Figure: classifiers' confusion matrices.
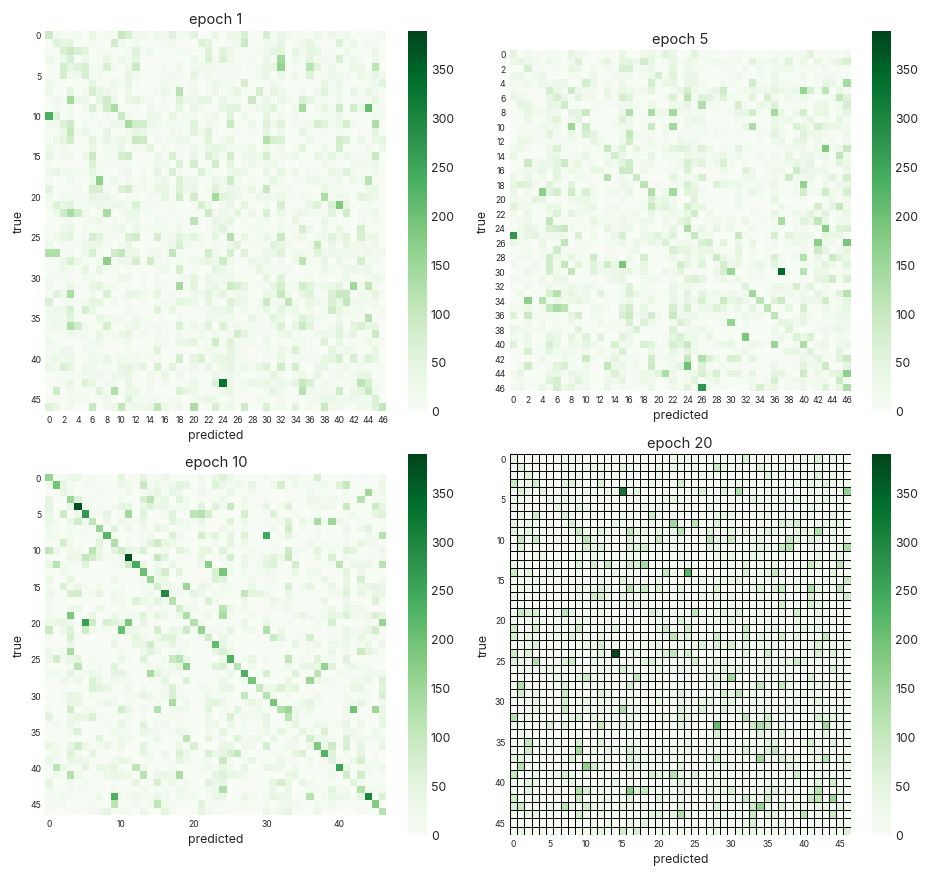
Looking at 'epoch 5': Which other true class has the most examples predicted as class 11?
28
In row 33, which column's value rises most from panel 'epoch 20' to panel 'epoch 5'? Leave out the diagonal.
6
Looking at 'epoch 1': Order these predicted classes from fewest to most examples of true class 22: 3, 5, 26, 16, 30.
16, 5, 26, 30, 3
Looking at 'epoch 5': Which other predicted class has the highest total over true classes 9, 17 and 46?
26
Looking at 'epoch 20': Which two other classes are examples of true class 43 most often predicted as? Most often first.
34, 7
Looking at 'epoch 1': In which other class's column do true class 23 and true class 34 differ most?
20
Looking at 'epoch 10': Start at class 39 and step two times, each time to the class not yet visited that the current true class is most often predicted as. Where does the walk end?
3
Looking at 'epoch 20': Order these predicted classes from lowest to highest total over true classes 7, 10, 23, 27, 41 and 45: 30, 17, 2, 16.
2, 17, 16, 30
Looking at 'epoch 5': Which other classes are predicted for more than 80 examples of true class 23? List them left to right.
5, 37, 42
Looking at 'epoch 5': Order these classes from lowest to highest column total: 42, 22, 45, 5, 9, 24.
9, 42, 45, 5, 22, 24
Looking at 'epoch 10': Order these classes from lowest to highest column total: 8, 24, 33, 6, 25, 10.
8, 6, 10, 25, 33, 24
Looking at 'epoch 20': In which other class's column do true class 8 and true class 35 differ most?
22
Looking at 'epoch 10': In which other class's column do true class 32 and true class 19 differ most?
42
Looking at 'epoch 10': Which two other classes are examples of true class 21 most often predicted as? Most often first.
10, 30
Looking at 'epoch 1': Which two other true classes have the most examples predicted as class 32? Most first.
4, 3
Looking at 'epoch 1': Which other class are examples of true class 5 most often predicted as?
2
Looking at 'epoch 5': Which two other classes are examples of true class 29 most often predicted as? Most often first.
15, 7
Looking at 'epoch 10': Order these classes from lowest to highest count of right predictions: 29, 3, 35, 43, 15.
35, 15, 29, 43, 3
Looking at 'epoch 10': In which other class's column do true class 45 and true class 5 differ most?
11
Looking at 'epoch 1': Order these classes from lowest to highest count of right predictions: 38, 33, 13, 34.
34, 38, 13, 33
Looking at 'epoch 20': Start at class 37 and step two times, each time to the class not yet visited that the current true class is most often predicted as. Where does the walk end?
28
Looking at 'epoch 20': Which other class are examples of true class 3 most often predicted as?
0
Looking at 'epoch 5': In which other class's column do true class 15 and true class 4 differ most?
46
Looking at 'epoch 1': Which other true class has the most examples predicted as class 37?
26
